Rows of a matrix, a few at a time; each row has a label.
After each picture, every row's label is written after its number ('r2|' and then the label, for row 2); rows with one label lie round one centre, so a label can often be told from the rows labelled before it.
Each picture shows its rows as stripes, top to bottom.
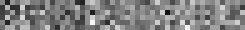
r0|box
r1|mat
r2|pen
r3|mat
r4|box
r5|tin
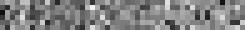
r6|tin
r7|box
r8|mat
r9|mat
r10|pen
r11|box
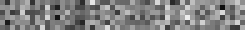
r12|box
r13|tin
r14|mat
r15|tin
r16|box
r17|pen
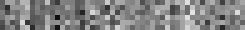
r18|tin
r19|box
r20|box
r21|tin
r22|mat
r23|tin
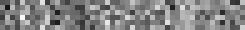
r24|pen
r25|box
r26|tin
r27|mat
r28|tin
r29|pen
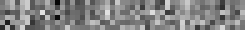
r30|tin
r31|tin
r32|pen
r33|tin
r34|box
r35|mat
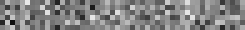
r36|tin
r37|pen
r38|tin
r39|box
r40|mat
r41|tin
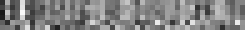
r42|mat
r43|mat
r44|mat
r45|mat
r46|box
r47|tin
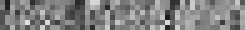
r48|box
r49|box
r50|pen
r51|pen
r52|tin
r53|pen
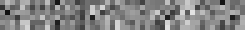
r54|tin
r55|mat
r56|box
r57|pen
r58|tin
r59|tin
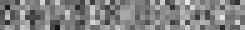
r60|pen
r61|box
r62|mat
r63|mat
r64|box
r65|tin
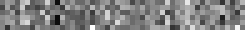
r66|tin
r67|mat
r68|pen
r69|tin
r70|tin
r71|box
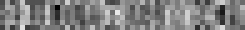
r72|mat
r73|tin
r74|tin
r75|tin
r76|tin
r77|mat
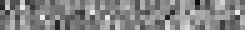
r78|mat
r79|mat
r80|box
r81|pen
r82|tin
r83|tin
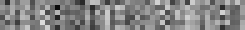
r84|box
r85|tin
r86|pen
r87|tin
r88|pen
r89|tin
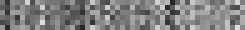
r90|box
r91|pen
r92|box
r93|pen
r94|pen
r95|box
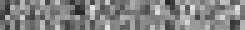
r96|pen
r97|box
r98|box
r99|mat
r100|pen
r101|pen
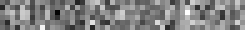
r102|box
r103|mat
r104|tin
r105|tin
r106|box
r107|pen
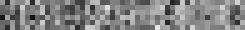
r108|box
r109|pen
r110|pen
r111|mat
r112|pen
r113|box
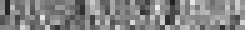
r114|box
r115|box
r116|box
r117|pen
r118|pen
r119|tin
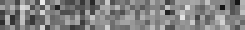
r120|pen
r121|tin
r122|pen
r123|mat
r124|mat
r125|pen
